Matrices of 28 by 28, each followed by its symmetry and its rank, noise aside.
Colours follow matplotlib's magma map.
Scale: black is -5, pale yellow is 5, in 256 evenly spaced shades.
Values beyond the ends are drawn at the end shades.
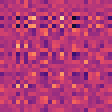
no symmetry, rank two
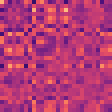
symmetric, rank two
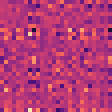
antisymmetric, rank four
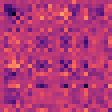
symmetric, rank three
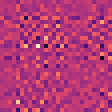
no symmetry, rank four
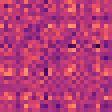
symmetric, rank three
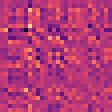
antisymmetric, rank four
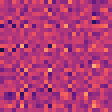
no symmetry, rank four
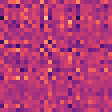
antisymmetric, rank four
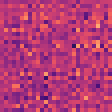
antisymmetric, rank four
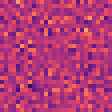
antisymmetric, rank four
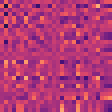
no symmetry, rank three
